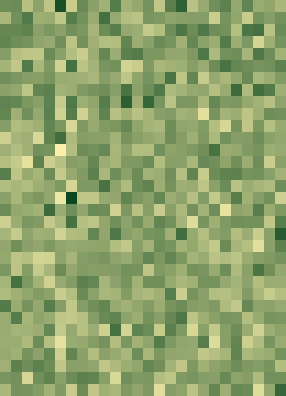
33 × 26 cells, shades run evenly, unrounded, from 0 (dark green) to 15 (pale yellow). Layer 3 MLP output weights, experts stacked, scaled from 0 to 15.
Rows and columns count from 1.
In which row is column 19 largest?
10
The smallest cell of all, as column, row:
7, 17
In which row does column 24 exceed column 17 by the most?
20
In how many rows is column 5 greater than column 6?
10
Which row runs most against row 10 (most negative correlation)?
1
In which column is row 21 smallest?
26
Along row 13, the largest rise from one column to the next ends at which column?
6
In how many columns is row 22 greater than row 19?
16
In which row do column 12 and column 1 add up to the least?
9
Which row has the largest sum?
25
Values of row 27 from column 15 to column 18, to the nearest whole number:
8 6 4 11
